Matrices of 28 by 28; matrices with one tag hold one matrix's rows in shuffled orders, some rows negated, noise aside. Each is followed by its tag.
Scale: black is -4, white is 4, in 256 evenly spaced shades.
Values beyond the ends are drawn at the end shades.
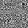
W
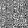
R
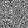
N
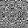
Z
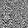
N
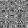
Z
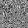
N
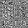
N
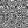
Z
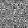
R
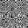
Z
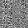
N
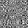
W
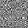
W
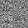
N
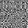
W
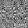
R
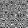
Z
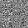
N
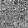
R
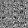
R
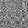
W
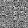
R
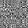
W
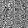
N
